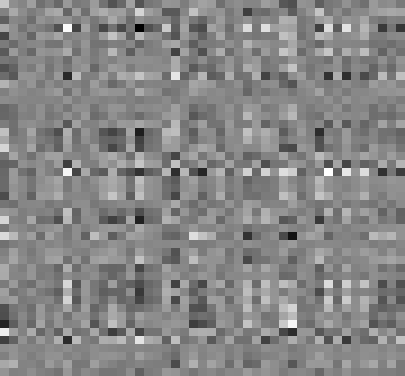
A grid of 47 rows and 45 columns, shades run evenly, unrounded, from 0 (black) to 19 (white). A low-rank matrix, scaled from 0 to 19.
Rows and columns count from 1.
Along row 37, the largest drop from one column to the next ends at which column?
16
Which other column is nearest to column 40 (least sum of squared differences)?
5
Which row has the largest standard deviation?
22
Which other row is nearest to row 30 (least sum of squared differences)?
11
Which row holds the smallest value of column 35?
41
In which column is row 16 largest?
20
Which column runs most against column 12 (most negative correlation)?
19
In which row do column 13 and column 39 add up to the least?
10
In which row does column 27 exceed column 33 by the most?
30
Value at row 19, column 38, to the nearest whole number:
9
